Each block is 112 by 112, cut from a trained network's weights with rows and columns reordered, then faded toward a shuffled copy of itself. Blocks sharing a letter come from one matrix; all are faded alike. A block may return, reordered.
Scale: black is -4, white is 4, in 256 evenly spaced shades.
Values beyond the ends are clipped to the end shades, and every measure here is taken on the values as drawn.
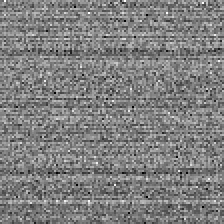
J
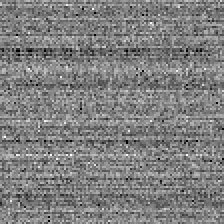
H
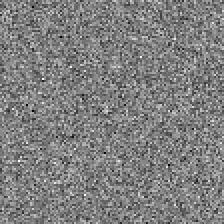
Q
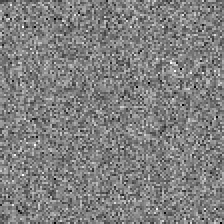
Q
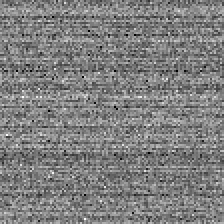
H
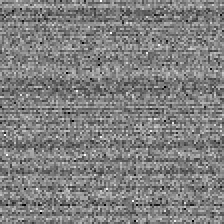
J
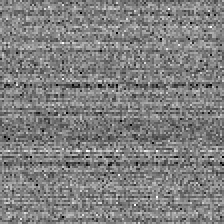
H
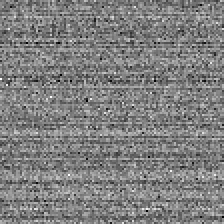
J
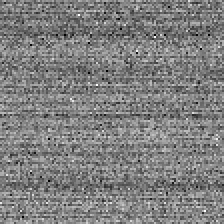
J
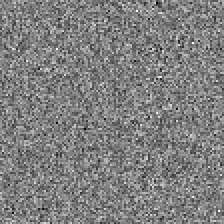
Q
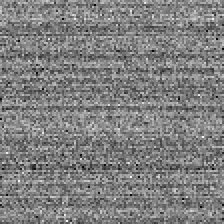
J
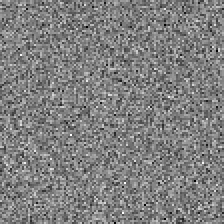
Q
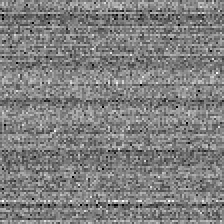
H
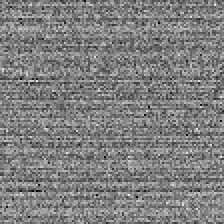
J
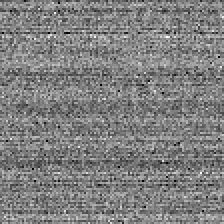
H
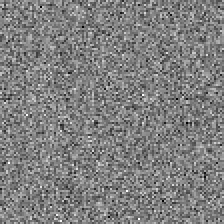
Q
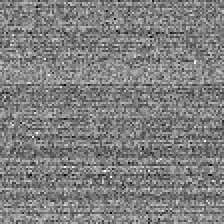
J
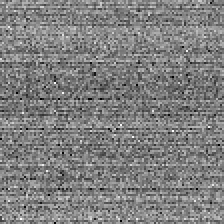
H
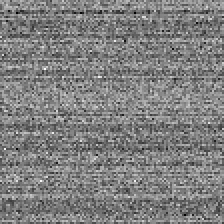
J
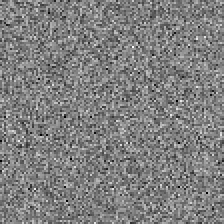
Q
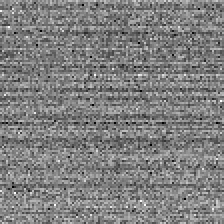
J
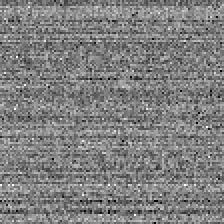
H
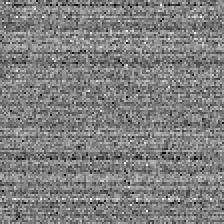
H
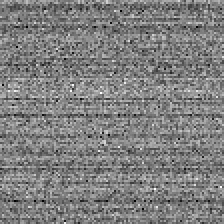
H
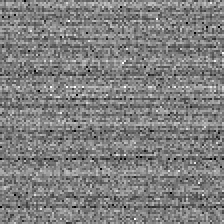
H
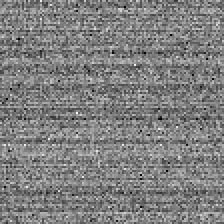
J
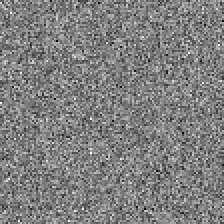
Q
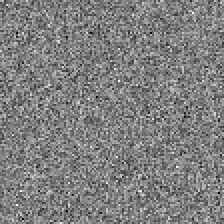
Q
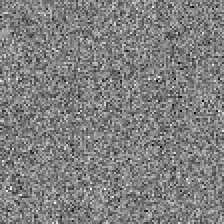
Q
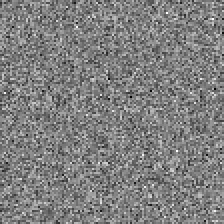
Q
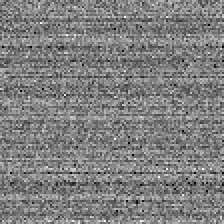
H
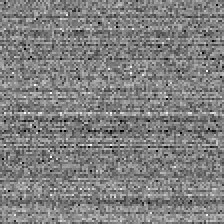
H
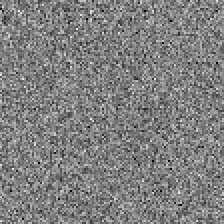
Q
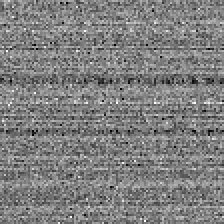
H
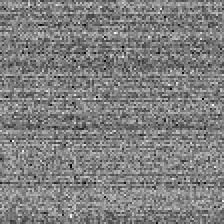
J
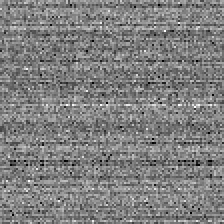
H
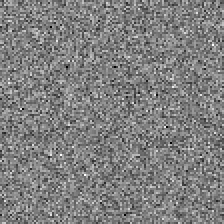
Q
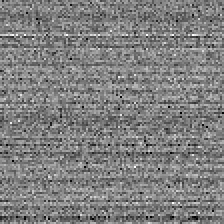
H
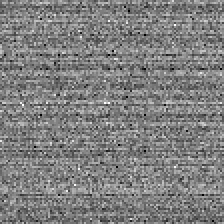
H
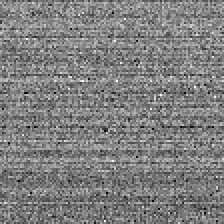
J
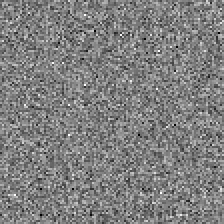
Q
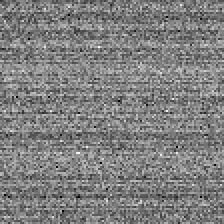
J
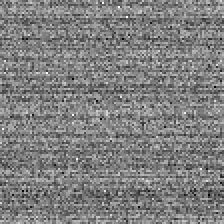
J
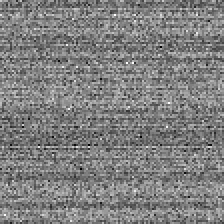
J
